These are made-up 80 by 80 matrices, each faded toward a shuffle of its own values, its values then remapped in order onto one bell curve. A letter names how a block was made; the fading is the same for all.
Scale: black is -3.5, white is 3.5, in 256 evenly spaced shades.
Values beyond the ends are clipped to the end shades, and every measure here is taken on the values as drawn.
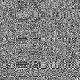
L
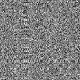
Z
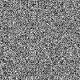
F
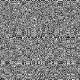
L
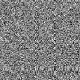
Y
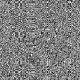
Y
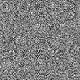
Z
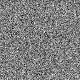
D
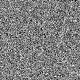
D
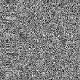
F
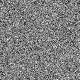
D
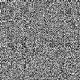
F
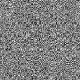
Z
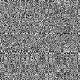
L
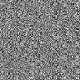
Z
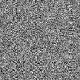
F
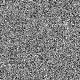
D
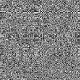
L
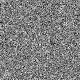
D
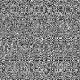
L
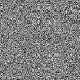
Z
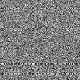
L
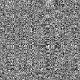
Y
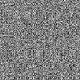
Z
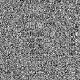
F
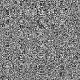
F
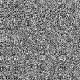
F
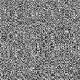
Z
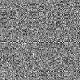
L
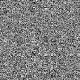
F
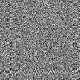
Z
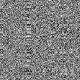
Z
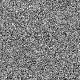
D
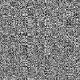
Y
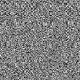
Z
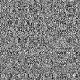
Z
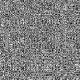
Z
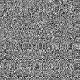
L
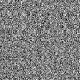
F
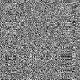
L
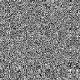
Y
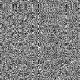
Y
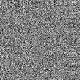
F
